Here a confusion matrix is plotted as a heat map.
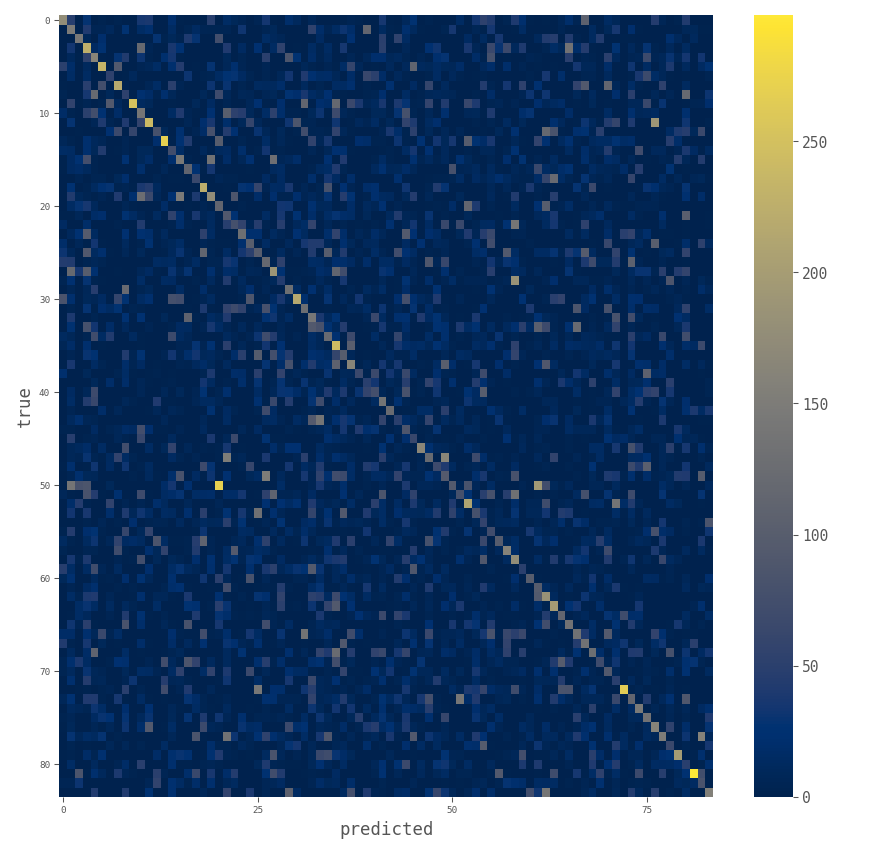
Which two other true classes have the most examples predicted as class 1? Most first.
50, 27
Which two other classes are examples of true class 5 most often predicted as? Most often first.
45, 7
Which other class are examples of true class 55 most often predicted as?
76
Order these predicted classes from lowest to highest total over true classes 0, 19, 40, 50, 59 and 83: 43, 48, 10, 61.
43, 48, 10, 61
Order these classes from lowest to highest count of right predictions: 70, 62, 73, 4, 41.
70, 73, 41, 4, 62
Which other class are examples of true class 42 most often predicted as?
26
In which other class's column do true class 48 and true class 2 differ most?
75
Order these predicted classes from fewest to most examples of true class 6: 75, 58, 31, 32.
58, 32, 31, 75
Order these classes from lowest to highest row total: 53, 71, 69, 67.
71, 67, 69, 53
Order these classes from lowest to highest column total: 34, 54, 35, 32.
54, 34, 32, 35
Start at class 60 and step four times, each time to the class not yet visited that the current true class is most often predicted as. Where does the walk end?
30
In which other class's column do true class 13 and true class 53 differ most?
25
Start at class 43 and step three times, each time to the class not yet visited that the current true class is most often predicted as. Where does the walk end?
31
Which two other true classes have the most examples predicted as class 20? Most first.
50, 13
